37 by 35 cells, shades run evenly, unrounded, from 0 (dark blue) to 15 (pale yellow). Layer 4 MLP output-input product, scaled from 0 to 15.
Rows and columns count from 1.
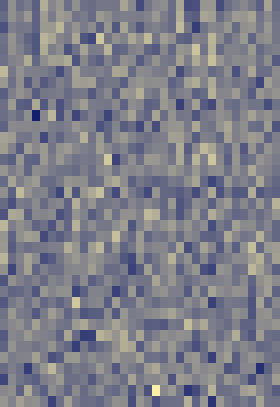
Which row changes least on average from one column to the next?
16
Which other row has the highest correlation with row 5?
15
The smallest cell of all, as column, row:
5, 11
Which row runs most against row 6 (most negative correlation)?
28
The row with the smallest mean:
10
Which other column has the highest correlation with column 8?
23
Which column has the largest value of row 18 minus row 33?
27
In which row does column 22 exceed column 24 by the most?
36
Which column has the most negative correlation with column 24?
20
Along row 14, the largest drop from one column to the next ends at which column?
24
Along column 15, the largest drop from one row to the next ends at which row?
18
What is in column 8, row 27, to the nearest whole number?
8
